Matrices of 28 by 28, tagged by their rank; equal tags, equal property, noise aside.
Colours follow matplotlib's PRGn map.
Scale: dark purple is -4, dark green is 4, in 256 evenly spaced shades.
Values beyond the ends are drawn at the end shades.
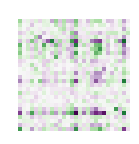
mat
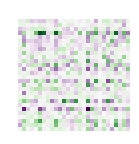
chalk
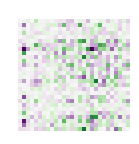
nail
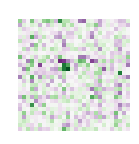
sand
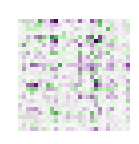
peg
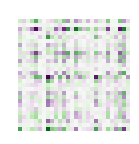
chalk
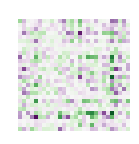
nail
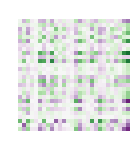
chalk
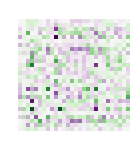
nail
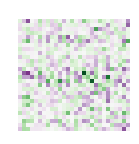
sand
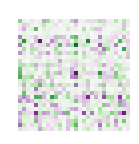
nail
